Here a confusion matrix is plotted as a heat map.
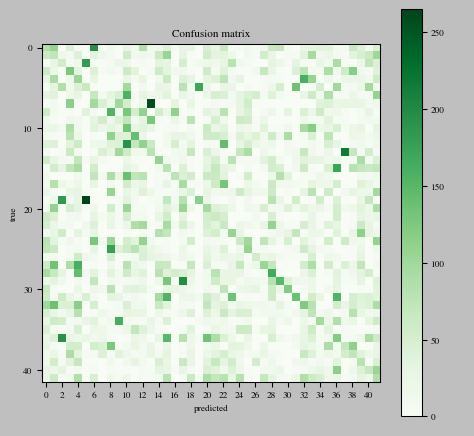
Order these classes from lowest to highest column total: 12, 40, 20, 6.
40, 12, 6, 20
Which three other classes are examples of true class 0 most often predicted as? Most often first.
6, 1, 12
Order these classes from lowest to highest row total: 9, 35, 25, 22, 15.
35, 9, 25, 22, 15
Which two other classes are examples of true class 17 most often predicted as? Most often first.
22, 1
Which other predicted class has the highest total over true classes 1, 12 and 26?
10
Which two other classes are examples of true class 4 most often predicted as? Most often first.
32, 33
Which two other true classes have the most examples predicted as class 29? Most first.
16, 0
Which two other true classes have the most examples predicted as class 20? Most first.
36, 41
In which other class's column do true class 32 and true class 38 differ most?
1
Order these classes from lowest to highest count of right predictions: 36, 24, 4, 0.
24, 0, 4, 36
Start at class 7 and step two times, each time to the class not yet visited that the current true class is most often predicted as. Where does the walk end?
37
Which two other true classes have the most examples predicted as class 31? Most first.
5, 23
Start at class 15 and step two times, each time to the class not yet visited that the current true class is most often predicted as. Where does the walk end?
2
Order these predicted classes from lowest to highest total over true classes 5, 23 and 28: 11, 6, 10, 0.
11, 6, 0, 10
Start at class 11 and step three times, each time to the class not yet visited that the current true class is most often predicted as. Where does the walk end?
33
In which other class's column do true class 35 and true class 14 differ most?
39
